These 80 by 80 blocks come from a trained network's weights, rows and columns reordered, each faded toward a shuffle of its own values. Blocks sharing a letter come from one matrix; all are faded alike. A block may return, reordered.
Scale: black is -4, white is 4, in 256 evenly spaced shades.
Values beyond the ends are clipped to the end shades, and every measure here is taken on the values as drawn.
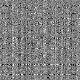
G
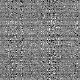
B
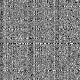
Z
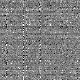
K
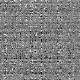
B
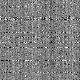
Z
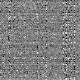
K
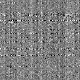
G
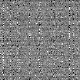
K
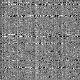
Z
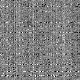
Z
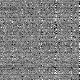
K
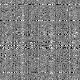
Z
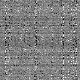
B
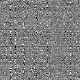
K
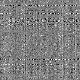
Z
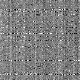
Z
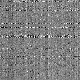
Z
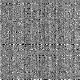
Z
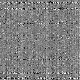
Z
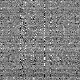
K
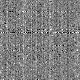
Z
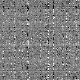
K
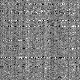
Z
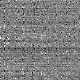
B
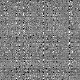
K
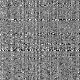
G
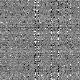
B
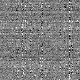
K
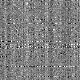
G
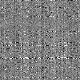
Z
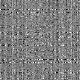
G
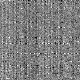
G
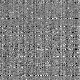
G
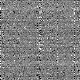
K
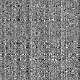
G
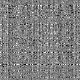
G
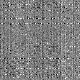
G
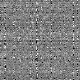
K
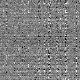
B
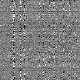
K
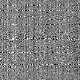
Z
